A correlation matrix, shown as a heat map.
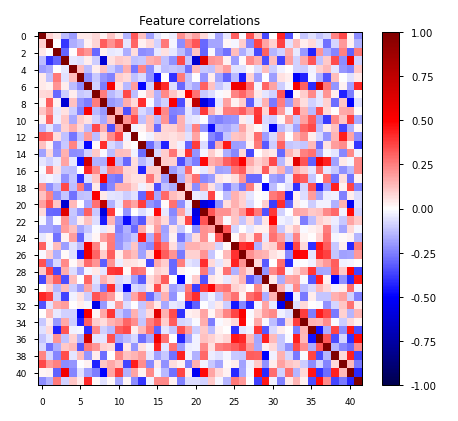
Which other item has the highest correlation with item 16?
6
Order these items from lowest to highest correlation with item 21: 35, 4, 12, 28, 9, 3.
4, 12, 35, 28, 9, 3
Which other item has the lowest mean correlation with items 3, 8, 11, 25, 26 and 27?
32
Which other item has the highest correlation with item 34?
26
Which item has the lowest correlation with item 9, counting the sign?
11
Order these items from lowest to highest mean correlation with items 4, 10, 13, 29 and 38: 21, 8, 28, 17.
17, 21, 8, 28
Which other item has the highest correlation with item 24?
13
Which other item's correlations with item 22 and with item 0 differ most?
20
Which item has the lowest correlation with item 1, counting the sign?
3
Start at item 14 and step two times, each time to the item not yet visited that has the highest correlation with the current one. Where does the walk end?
7
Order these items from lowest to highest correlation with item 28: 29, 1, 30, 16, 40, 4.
29, 4, 16, 30, 1, 40
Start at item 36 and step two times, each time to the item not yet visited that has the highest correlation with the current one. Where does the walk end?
15
